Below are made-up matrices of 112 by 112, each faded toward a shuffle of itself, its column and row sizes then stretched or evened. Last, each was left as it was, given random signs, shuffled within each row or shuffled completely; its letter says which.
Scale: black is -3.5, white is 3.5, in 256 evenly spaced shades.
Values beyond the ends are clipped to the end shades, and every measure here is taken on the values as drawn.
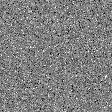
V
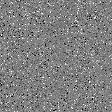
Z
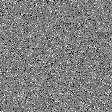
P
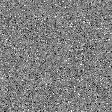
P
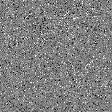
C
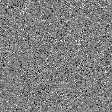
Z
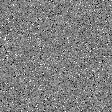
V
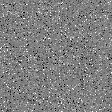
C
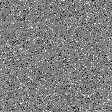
P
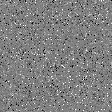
C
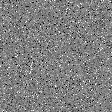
V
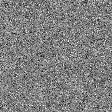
P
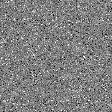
Z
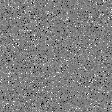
C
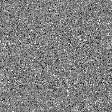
Z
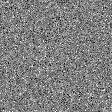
V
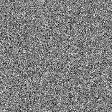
Z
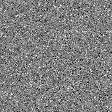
P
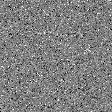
P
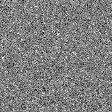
Z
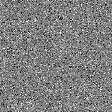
C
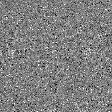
C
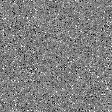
Z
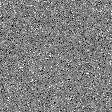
V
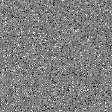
C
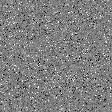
P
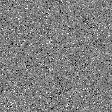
Z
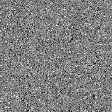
C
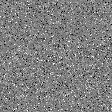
P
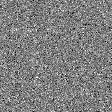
P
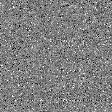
Z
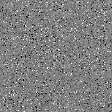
C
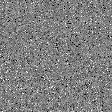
P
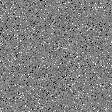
P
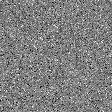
V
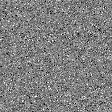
P
